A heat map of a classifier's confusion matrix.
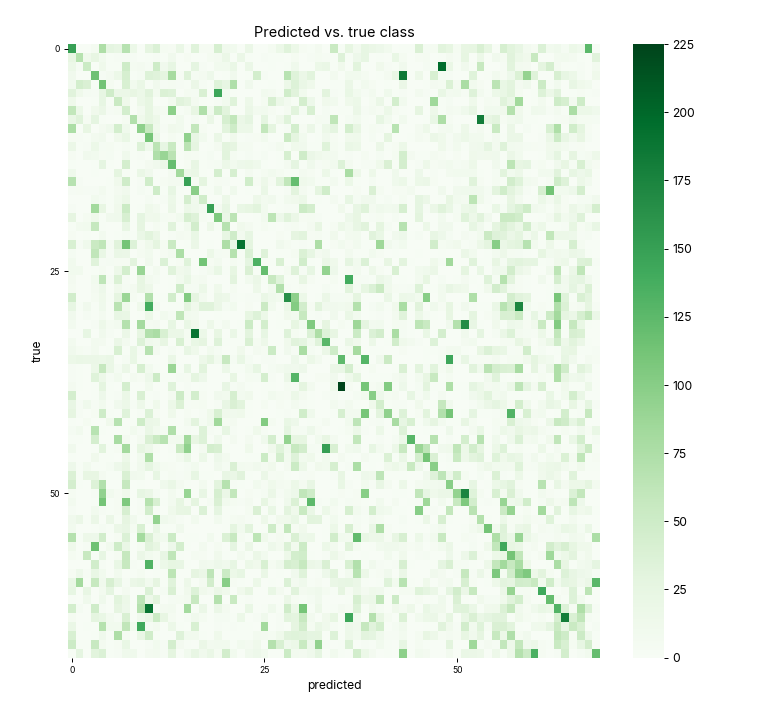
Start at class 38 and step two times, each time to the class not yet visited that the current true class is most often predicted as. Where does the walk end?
49
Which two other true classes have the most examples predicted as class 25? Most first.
42, 65
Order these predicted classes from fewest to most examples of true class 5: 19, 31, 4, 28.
31, 4, 28, 19
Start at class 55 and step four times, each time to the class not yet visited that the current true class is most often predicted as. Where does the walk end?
10
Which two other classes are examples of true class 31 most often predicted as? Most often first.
51, 63
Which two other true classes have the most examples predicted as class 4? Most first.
51, 50
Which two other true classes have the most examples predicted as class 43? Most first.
3, 68
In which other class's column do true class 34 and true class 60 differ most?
68
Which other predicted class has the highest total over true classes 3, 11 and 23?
43
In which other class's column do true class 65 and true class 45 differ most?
33
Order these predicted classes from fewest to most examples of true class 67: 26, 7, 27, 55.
55, 7, 27, 26
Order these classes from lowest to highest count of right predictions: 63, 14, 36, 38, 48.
36, 48, 14, 38, 63
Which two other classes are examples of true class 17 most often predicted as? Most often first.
52, 15
